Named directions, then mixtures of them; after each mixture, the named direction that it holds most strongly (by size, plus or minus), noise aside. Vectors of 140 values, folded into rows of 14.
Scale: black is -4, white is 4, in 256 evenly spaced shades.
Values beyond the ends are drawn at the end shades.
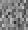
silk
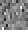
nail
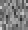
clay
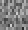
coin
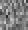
clay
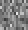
coin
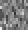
clay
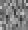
clay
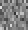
clay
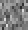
nail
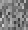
silk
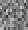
silk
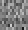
coin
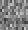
coin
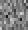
clay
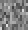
clay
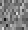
nail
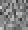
clay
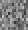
silk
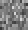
clay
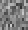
coin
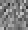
nail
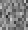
silk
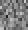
clay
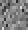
nail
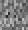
coin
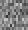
coin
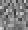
clay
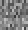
coin
